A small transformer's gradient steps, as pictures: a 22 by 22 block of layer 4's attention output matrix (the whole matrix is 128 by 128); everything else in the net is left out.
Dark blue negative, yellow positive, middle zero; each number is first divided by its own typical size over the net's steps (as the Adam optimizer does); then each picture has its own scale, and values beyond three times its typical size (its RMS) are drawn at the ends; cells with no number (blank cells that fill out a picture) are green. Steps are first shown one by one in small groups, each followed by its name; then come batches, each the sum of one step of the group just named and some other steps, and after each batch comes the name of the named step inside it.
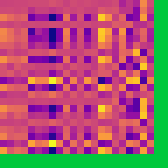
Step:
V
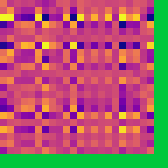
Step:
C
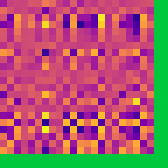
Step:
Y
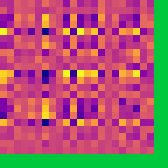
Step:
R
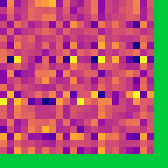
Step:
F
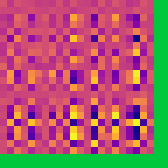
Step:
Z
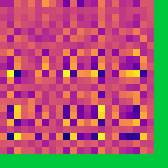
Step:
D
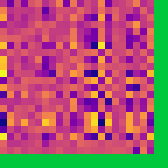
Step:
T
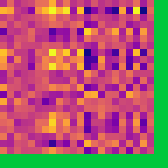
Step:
F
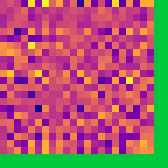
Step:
D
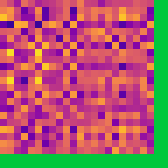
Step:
C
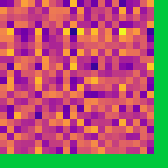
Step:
D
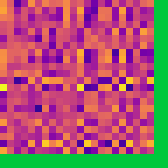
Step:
V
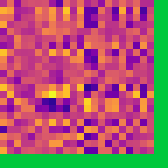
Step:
F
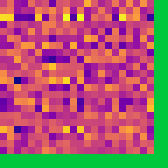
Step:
C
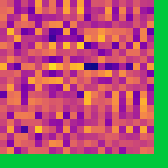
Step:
V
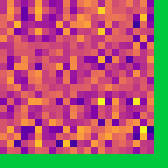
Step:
Z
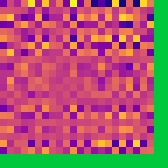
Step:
C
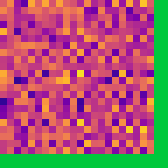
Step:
R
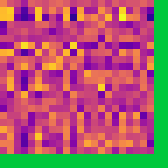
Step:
C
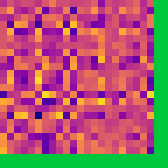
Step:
F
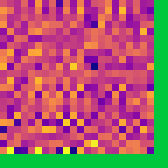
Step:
Y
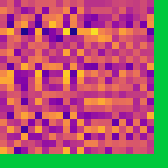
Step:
R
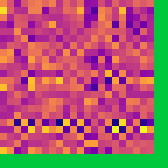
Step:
Y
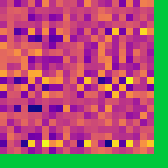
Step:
V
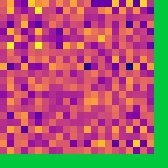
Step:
Z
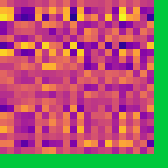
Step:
C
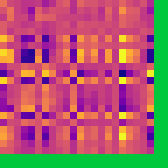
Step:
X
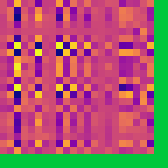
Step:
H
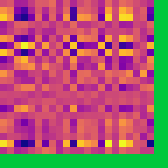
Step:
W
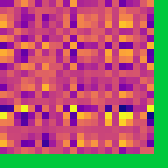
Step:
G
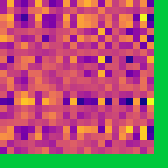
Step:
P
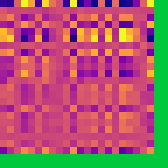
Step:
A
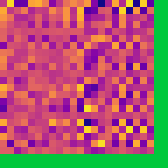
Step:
P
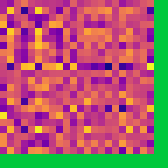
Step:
G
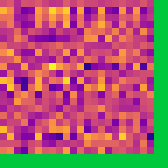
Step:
X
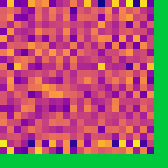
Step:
W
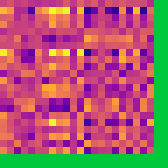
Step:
X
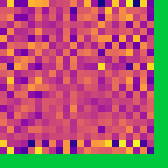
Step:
W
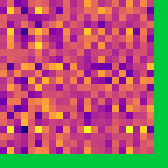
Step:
P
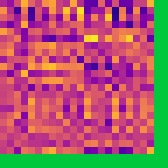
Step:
A
